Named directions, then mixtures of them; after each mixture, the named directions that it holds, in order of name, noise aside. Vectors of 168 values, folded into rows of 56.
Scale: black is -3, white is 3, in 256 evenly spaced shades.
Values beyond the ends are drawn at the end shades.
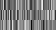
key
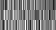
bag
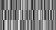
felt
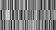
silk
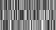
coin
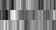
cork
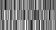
bag, key.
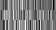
bag.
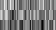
coin, cork.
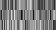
cork, silk.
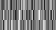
felt.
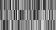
coin.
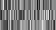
coin, felt.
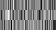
silk.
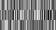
coin, felt.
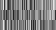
bag, key.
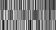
bag.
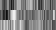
cork.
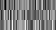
bag, key.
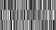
key, silk.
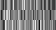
bag, felt, silk.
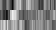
cork.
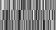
felt, silk.
